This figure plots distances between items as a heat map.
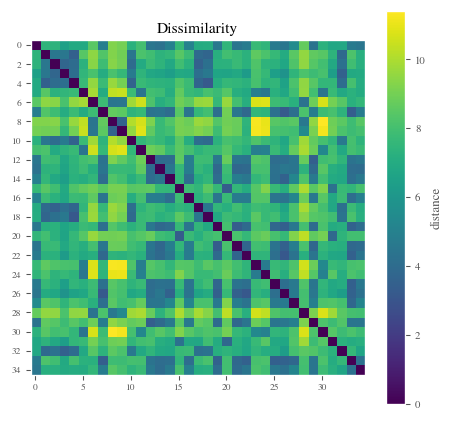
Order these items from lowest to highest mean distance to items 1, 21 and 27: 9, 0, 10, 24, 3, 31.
0, 3, 10, 31, 24, 9
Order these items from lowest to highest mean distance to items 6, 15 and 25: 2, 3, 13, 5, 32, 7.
13, 7, 3, 32, 2, 5
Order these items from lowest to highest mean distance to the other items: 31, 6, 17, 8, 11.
17, 31, 11, 6, 8
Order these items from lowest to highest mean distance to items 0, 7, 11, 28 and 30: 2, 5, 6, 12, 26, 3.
26, 5, 12, 3, 2, 6
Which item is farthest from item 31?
28
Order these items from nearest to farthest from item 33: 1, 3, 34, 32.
34, 3, 32, 1
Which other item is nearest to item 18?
4
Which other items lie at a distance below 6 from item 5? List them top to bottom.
11, 23, 24, 30
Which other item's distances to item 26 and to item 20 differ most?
7
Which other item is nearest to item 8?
9
